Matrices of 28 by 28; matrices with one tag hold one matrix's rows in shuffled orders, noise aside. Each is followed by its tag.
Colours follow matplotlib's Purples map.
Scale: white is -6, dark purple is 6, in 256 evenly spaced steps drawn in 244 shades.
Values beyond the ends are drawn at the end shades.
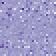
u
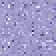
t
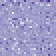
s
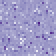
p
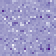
s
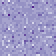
t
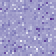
p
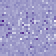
u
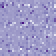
u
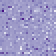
u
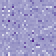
t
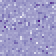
p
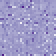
u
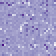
u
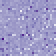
u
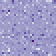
t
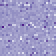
u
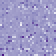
u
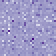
t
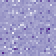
s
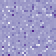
t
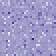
t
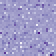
p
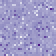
p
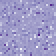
p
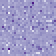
t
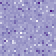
p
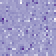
u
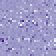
u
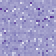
p
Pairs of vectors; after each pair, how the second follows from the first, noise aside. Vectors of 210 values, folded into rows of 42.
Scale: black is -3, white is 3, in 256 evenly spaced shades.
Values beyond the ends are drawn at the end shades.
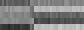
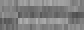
wrapped around, shrunk.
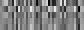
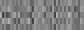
wrapped around, shrunk.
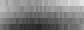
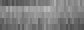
wrapped around, shrunk.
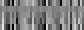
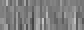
wrapped around, negated, shrunk.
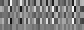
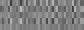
negated, shrunk.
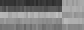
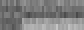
reversed, negated, shrunk.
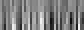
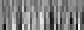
copied.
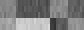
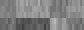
negated, shrunk.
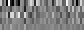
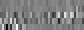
reversed, partly zeroed.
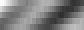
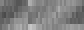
wrapped around, shrunk.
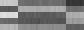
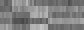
wrapped around, shrunk.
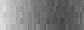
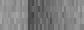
wrapped around, negated, shrunk.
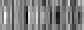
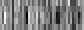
copied.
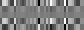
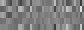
wrapped around, shrunk.
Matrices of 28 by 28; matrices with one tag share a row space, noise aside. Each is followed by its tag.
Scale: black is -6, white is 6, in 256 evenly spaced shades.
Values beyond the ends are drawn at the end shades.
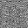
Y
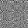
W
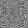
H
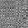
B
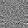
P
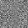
H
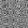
Y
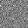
W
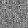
Y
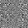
H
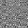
Y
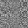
H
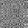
P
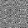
Y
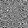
H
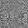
H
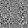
H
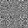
H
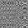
B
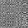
B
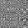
B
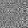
B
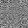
H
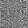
H
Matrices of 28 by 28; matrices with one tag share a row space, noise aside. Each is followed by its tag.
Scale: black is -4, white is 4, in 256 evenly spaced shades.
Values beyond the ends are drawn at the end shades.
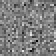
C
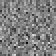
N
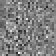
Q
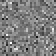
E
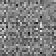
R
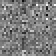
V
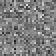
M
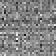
R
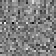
N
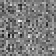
Q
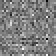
V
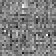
V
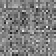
V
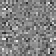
E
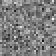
M
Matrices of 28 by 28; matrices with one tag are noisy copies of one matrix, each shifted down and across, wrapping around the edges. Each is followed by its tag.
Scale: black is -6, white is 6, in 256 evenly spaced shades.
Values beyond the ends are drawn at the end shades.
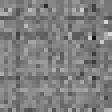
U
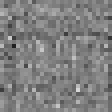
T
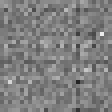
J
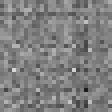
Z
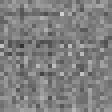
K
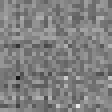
K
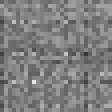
K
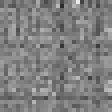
U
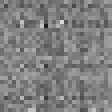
U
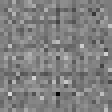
J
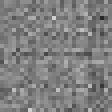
Z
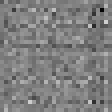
Z
